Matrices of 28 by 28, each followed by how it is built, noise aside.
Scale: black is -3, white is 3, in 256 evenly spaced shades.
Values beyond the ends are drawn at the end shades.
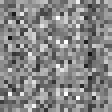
repeating rows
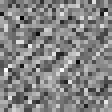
Hankel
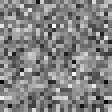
repeating columns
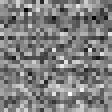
blocks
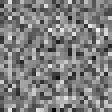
repeating rows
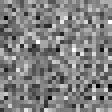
blocks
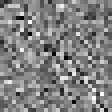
banded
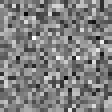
repeating rows
